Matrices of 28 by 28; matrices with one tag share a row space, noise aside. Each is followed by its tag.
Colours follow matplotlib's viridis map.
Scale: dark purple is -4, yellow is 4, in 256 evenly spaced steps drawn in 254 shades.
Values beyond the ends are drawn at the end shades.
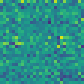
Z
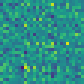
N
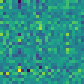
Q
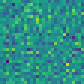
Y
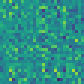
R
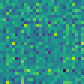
Y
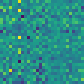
Q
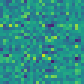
N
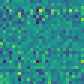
Q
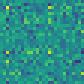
Y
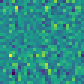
R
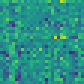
Z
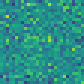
Y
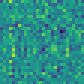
R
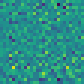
R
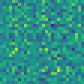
R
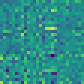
N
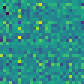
Q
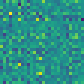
Q
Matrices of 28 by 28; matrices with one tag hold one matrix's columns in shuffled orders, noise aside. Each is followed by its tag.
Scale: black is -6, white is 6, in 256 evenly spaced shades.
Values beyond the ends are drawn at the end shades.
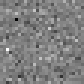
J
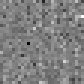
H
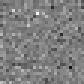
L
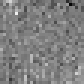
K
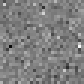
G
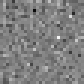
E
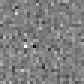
G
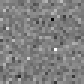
J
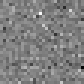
L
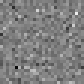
L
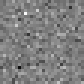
L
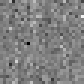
H
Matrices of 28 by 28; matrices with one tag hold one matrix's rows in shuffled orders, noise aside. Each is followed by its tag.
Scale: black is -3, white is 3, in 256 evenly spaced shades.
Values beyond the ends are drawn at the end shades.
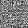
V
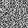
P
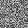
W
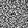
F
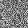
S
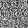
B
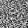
F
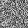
S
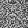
F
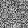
V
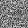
V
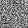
B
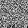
B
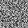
B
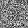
V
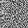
S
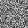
W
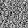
P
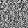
P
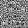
V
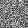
W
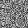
S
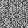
P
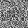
B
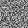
B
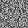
P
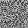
B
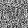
B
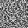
F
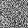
S
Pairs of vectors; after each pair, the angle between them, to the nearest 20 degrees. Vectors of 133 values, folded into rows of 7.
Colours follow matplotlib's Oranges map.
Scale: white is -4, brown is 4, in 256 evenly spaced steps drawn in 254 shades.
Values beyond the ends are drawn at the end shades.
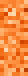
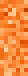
20 degrees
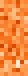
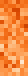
120 degrees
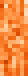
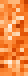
100 degrees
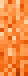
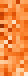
120 degrees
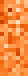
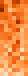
100 degrees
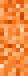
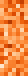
20 degrees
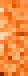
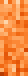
60 degrees
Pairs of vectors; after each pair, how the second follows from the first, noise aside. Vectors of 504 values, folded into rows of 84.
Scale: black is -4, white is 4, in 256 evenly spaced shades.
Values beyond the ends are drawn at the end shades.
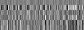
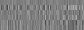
shrunk.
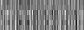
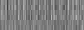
reversed, shrunk.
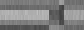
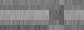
shrunk.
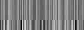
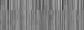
reversed, shrunk.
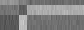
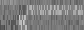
partly zeroed.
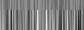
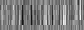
wrapped around, negated.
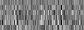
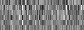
reversed, negated.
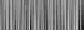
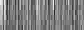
reversed, negated.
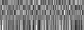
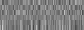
shrunk.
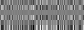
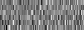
shuffled.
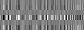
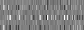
partly zeroed.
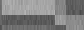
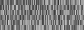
shuffled.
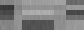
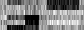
wrapped around, scaled up.
